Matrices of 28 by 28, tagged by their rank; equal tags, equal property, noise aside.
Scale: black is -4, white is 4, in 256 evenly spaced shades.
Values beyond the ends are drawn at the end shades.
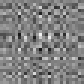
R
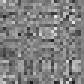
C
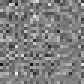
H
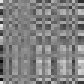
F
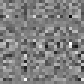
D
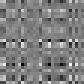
F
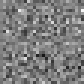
C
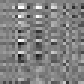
R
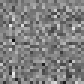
C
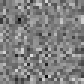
C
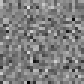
C
